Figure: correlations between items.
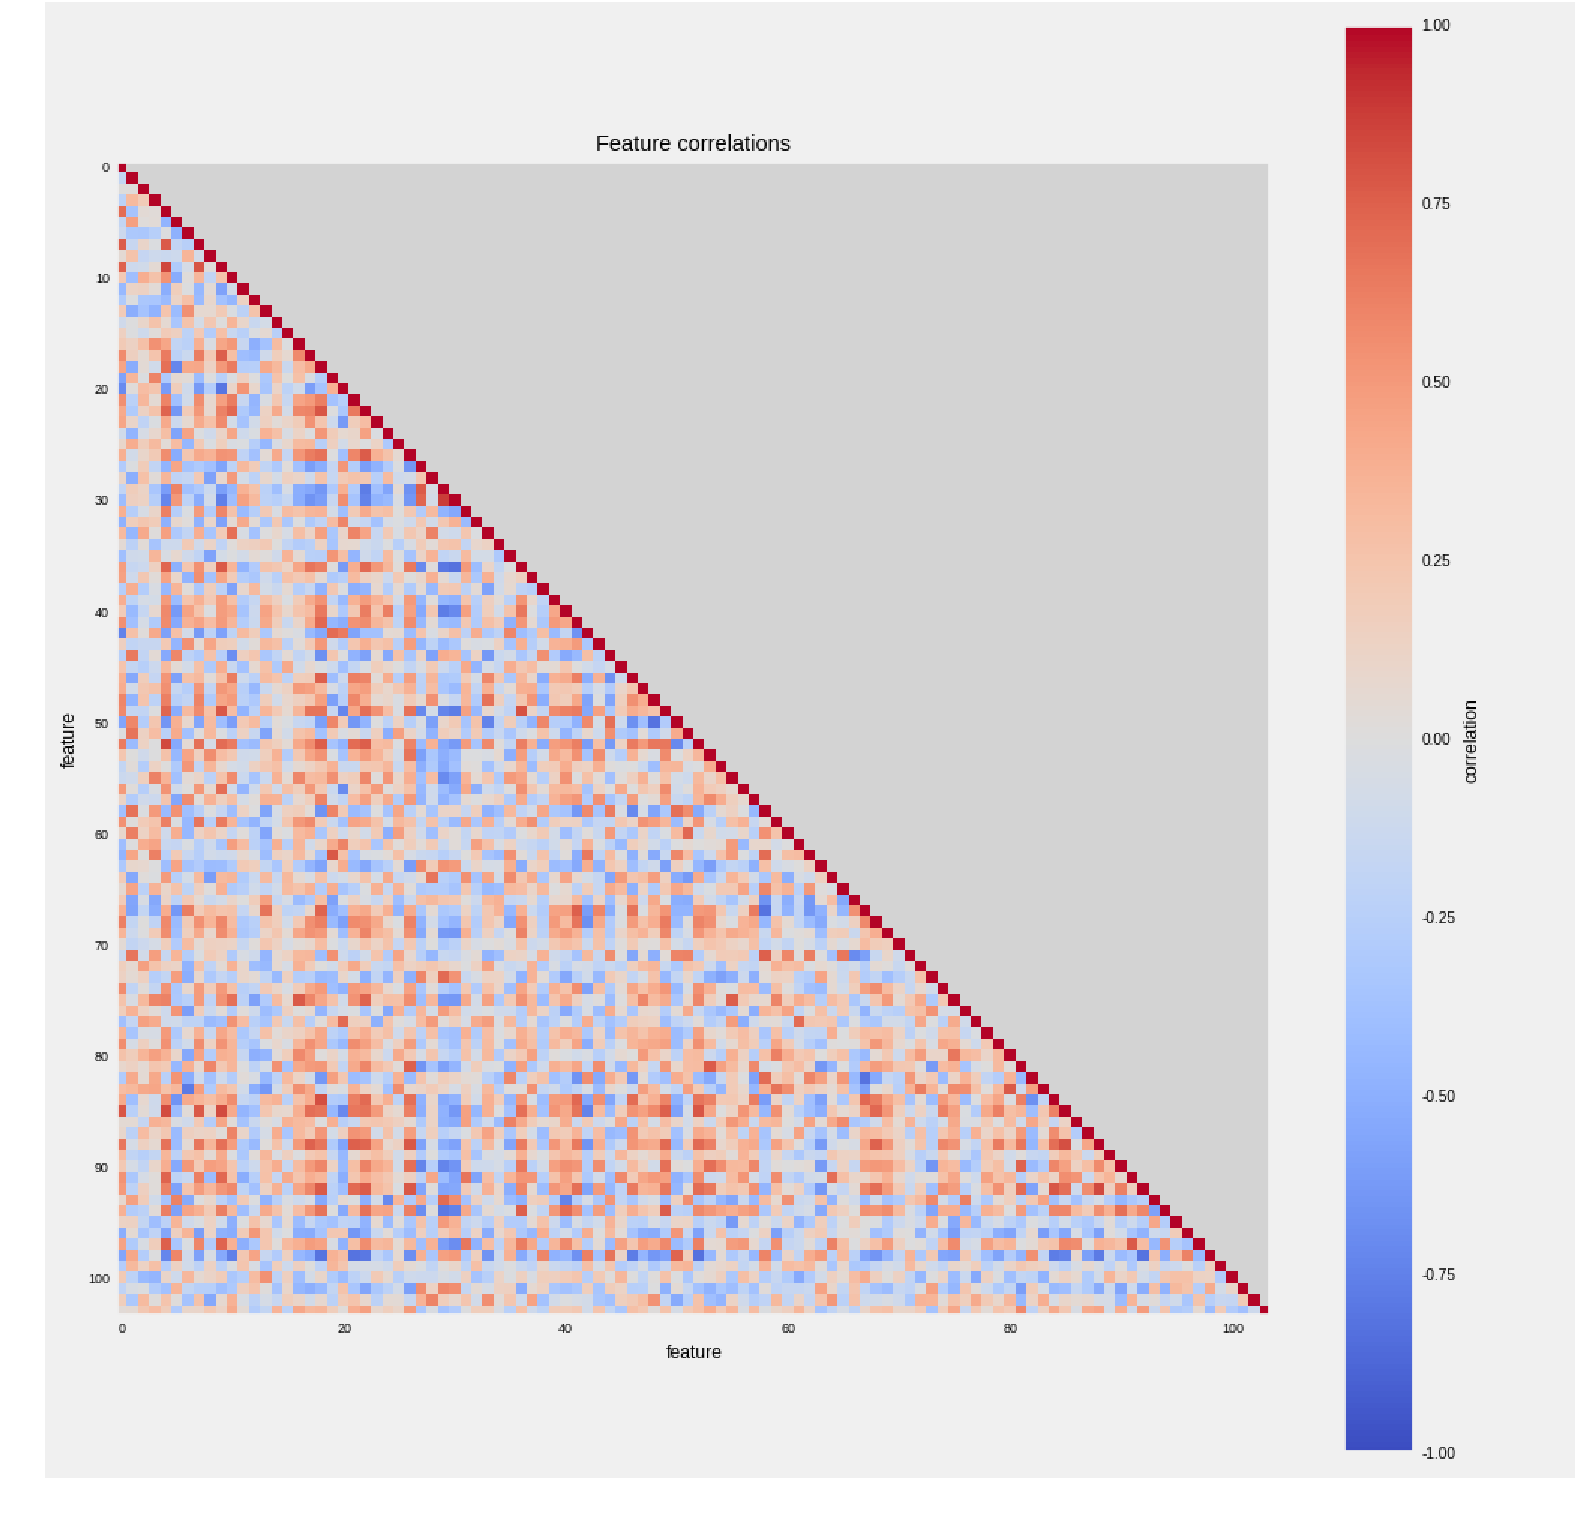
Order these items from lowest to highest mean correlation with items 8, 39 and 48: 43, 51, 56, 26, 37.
51, 37, 56, 43, 26
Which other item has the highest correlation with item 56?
9
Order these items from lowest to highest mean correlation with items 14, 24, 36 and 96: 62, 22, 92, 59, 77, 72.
72, 59, 77, 62, 92, 22
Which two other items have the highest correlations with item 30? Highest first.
29, 27
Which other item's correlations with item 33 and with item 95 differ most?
10
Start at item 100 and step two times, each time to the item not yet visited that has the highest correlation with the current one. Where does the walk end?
67
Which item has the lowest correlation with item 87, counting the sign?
98
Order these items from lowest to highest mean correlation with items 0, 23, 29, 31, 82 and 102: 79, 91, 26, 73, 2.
26, 2, 79, 73, 91
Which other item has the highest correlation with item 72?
83
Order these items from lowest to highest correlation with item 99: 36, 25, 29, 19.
36, 29, 25, 19
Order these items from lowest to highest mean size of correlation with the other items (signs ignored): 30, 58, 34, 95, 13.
34, 95, 13, 58, 30
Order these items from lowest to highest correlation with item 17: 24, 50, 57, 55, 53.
50, 24, 57, 55, 53
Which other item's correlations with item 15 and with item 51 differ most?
64
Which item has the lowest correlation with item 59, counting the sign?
96
